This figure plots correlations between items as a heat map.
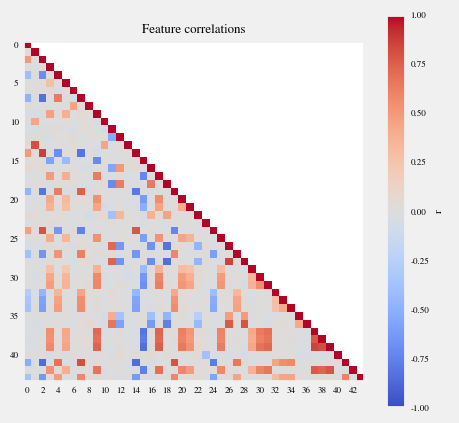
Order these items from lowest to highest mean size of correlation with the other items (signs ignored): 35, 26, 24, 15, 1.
1, 35, 26, 24, 15
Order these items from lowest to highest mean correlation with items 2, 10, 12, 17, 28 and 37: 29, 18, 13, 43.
43, 18, 13, 29
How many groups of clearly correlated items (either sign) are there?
6
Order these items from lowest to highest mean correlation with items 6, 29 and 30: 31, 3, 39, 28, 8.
28, 8, 3, 31, 39
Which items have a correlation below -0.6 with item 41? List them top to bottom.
2, 14, 24
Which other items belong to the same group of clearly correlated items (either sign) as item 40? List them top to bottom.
23
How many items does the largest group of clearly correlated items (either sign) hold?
15
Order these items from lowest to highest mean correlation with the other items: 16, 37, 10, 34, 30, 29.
16, 10, 34, 29, 30, 37
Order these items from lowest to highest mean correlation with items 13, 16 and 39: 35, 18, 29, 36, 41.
36, 35, 41, 29, 18
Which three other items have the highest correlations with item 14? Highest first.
2, 24, 0
